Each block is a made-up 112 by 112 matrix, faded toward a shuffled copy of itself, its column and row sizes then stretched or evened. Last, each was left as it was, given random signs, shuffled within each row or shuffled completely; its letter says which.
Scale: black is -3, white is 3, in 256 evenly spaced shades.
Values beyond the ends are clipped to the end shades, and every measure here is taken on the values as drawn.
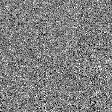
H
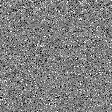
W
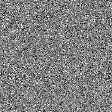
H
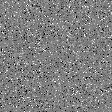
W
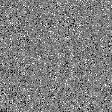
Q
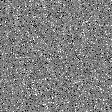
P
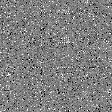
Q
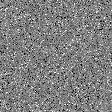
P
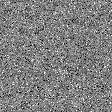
P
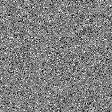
W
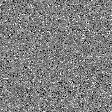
W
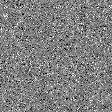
W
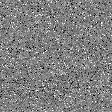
W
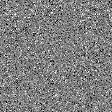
H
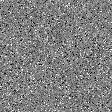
P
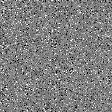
Q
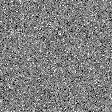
P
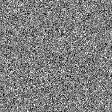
H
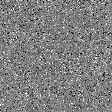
W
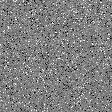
P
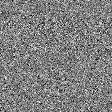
W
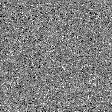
W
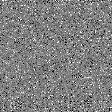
Q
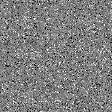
H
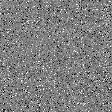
H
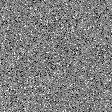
P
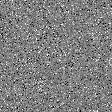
P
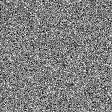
P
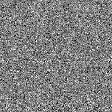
Q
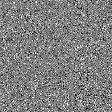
Q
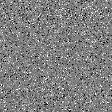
H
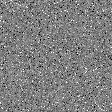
P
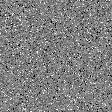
P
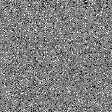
Q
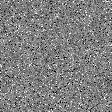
P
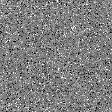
H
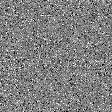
W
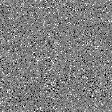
Q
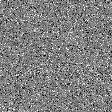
W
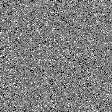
H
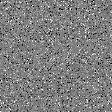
H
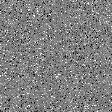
H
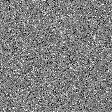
P
